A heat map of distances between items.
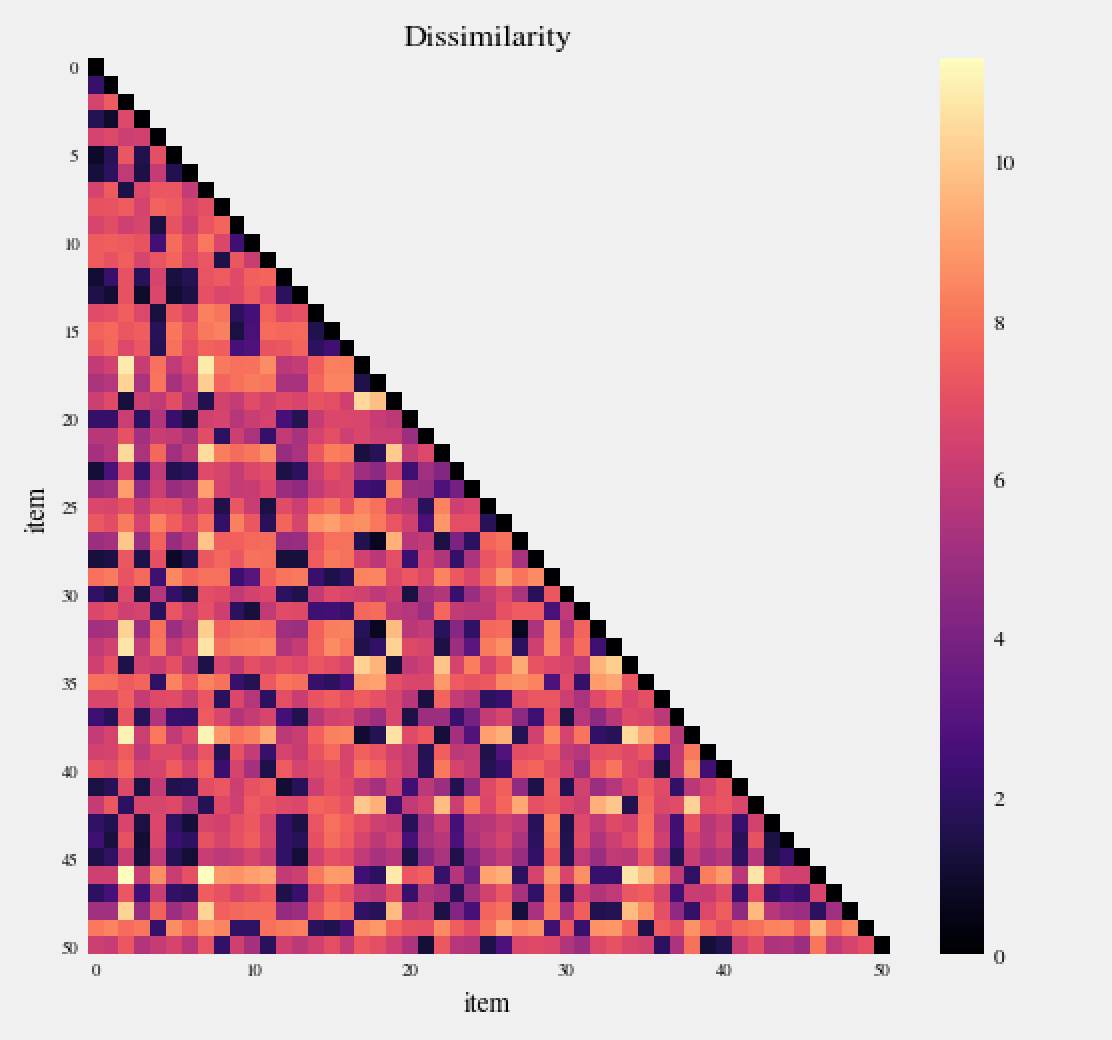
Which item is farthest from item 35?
46
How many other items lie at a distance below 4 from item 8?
8
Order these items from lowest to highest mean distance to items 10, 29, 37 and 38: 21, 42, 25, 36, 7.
21, 36, 25, 42, 7
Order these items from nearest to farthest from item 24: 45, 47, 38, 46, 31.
38, 46, 45, 47, 31
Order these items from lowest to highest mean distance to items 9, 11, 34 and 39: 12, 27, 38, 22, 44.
44, 12, 27, 22, 38
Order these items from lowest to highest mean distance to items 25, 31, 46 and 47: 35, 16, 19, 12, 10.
12, 10, 16, 35, 19
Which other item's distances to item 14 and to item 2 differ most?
7
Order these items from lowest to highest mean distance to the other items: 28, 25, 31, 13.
13, 28, 31, 25
